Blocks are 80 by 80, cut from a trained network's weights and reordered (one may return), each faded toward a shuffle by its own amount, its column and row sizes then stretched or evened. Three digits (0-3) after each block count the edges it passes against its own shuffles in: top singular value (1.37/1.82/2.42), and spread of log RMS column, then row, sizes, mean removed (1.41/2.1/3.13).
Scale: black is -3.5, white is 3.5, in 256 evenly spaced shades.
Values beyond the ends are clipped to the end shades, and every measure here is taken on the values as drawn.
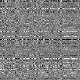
3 1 3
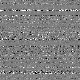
1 0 3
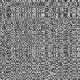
3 1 2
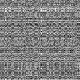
3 1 2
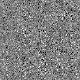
0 2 1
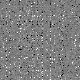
1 2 1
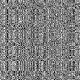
3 2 0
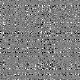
0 2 3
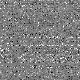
1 0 2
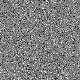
0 1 0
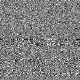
0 0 3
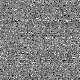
1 0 1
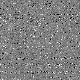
0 0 2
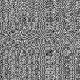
3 0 0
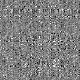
2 1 2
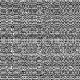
3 1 1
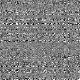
1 2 3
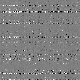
2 1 3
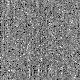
1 0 0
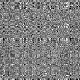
3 1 2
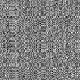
3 0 1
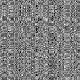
3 1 0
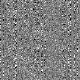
0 3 1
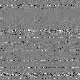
1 0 3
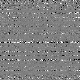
1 1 3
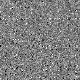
0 1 1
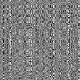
3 3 2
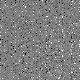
0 2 0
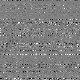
1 0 3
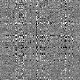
2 3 2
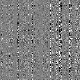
1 3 2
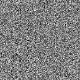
0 2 1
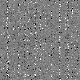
1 2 0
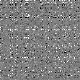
2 2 2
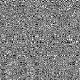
2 0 2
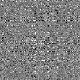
2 1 2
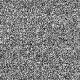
1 1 0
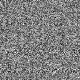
1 0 2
